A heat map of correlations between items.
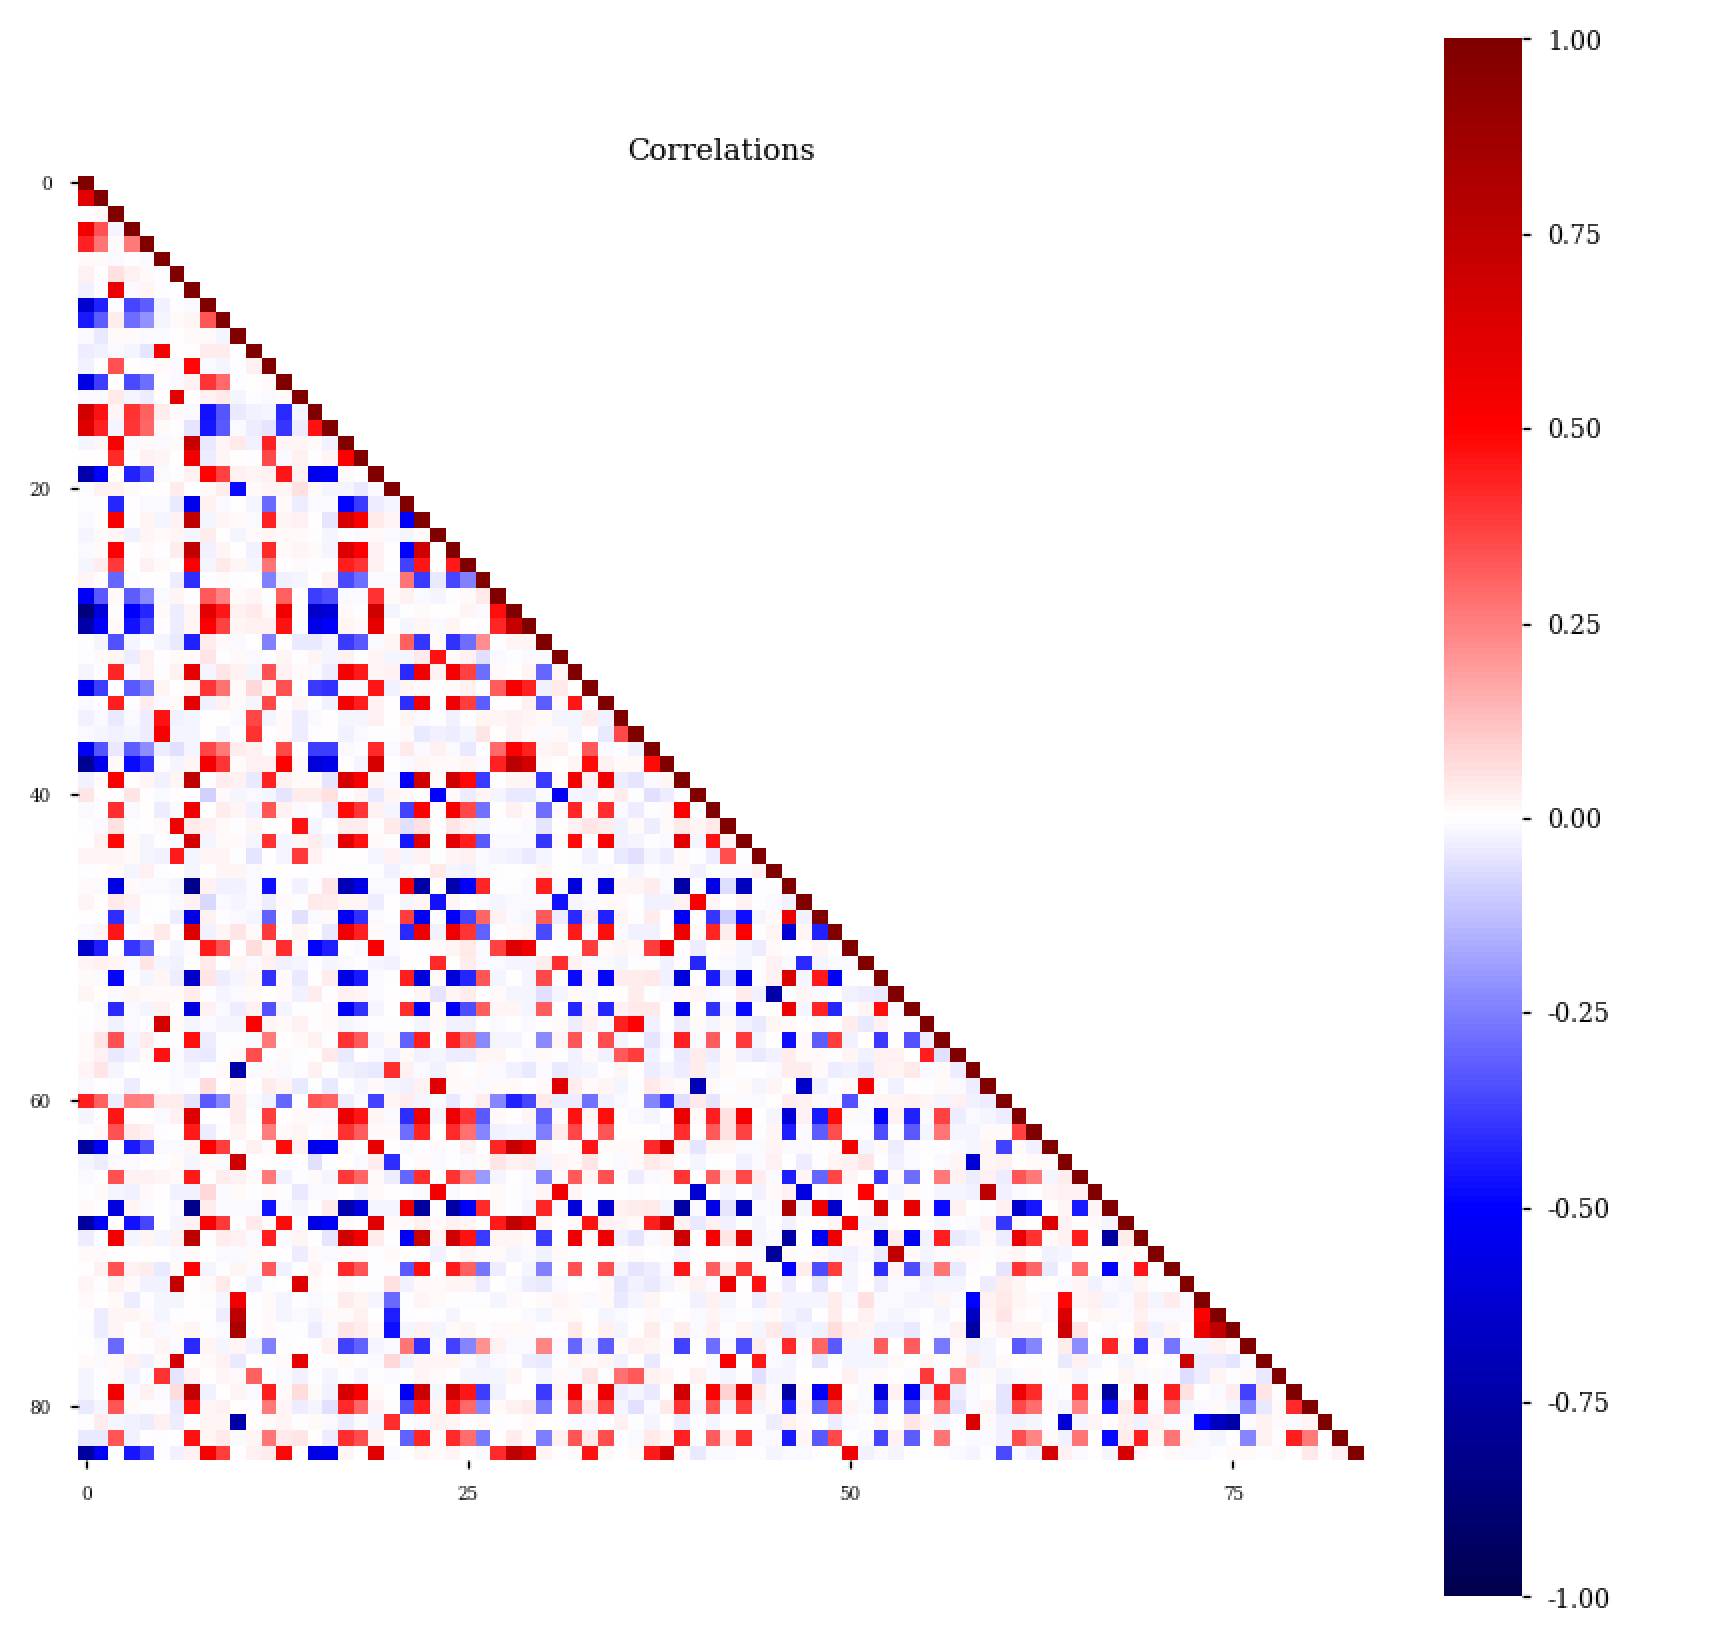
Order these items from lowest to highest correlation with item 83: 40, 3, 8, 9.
3, 40, 9, 8
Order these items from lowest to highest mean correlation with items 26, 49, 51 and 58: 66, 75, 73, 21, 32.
75, 73, 21, 32, 66
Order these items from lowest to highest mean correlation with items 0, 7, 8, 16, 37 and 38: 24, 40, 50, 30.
30, 40, 50, 24
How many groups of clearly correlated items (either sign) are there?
7
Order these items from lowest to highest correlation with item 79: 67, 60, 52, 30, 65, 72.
67, 52, 30, 60, 72, 65
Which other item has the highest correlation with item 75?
10
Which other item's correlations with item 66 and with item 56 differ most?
59
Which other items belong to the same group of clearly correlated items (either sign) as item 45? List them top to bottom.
53, 70
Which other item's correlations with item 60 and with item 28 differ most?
0
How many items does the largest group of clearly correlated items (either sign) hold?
32
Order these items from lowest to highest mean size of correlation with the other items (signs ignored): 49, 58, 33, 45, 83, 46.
45, 58, 33, 83, 49, 46
